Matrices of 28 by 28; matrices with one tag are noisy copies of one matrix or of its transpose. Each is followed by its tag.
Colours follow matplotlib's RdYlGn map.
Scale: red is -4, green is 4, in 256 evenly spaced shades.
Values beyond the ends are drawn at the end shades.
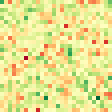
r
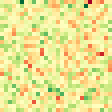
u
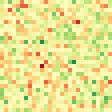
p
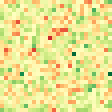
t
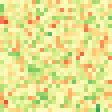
p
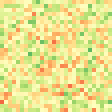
u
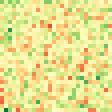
r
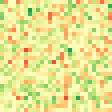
r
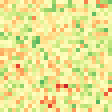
t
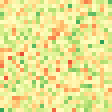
t
